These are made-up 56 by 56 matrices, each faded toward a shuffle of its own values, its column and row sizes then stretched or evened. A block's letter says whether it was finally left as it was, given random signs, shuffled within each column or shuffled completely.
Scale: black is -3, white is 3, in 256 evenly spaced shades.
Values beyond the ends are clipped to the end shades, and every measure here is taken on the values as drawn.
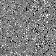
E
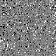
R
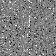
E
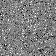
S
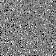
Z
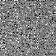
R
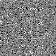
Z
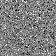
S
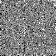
Z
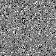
Z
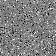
S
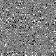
R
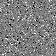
S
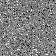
S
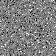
S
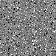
E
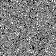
S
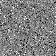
S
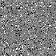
R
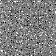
E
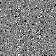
R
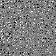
Z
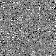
Z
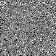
Z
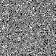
E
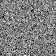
S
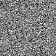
E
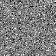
Z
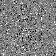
E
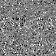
Z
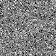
E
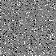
Z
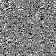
R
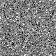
S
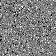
S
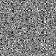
R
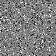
R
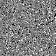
E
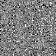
Z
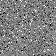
S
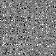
Z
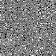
R
